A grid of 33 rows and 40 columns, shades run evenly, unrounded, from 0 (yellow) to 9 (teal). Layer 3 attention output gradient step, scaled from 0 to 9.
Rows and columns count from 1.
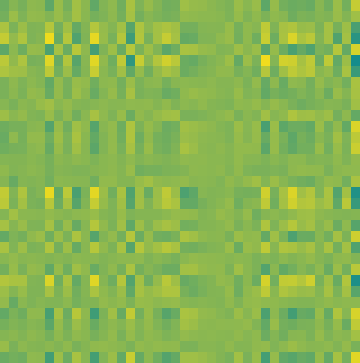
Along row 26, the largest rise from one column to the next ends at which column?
40
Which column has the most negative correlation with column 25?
29
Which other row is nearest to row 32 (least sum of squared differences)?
28
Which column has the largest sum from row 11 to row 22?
2
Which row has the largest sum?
33
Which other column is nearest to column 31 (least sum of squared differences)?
17
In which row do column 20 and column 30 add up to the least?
6
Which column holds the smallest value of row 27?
30
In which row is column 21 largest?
18
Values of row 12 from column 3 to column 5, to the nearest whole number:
5 4 4
